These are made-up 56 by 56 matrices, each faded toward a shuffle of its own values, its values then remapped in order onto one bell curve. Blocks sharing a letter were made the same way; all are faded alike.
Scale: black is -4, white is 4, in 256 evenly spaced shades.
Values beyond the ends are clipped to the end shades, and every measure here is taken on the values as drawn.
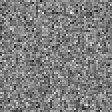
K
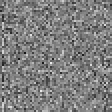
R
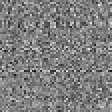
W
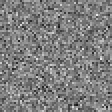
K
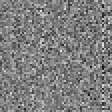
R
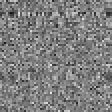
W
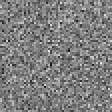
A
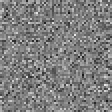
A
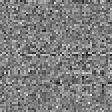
W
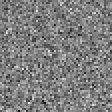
K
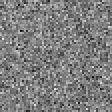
K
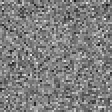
K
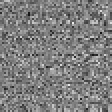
W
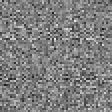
W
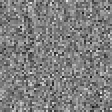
A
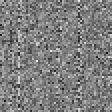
R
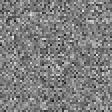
A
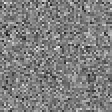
A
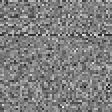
W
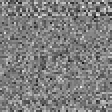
W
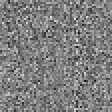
R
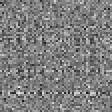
W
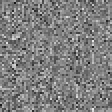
R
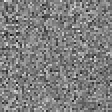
R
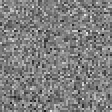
A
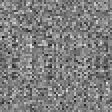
W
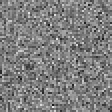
K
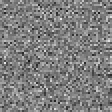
A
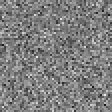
K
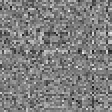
W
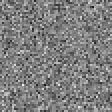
K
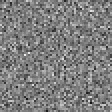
A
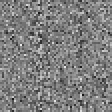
R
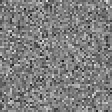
R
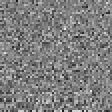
W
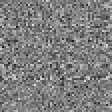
W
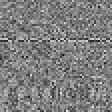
W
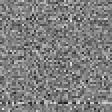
W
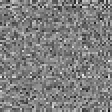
W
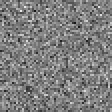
K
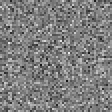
A
